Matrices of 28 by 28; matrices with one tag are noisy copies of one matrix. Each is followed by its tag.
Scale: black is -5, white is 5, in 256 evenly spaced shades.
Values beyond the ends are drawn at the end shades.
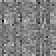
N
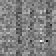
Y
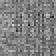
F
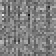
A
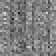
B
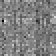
N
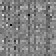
A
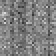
B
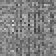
F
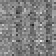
Y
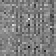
F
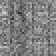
B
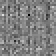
A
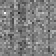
B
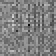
F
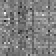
B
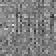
F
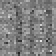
Y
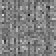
A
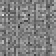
A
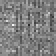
F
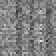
Y
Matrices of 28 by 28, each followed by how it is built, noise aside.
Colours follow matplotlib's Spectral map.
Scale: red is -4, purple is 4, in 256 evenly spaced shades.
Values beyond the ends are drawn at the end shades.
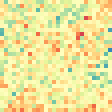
smooth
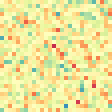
Toeplitz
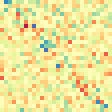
banded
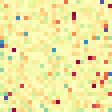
sparse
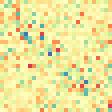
banded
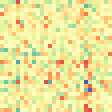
low rank
